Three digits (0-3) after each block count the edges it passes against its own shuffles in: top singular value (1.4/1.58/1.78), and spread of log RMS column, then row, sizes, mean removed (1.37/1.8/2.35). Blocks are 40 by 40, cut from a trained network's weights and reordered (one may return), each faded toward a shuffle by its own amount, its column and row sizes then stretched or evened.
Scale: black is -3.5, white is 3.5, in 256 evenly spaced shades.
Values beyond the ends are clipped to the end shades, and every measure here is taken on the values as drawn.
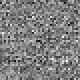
1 0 2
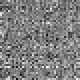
2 2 1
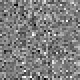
0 1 1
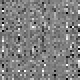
0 3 2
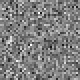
0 1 0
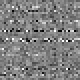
2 0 3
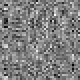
3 2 1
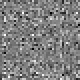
0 2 2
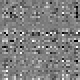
3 3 3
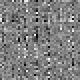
2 3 1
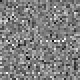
0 0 1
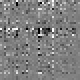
1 3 3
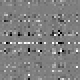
2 2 3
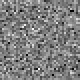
0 0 1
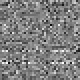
2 0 2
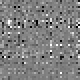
0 3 3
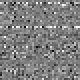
2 0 3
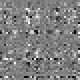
2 2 3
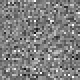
0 1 1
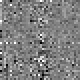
0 3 2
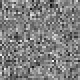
2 0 1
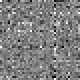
1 2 2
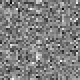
2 2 0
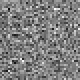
1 0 1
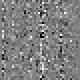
0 3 0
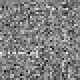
1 1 1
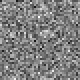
1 0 0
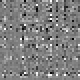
0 3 3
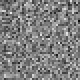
2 0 0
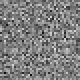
1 1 1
